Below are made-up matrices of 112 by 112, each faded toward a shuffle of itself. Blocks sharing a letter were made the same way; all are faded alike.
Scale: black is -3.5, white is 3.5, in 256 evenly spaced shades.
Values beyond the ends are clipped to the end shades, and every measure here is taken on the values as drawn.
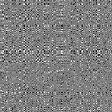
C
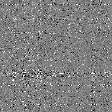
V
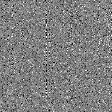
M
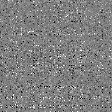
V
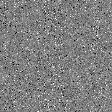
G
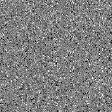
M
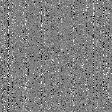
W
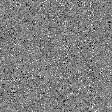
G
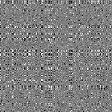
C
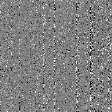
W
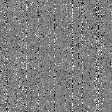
W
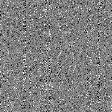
M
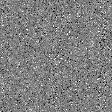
G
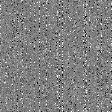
W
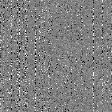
W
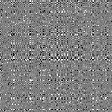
C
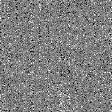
M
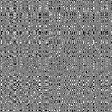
C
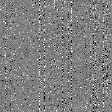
W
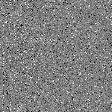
G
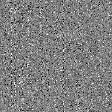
M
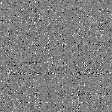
V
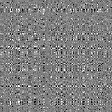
C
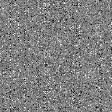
M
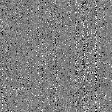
W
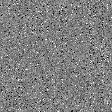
G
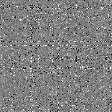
V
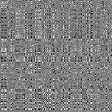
C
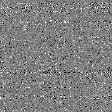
V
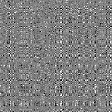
C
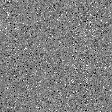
G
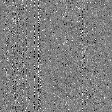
W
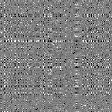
C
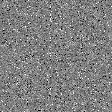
G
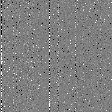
W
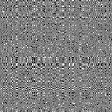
C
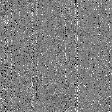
W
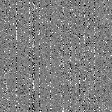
W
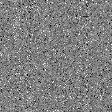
G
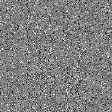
M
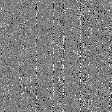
W
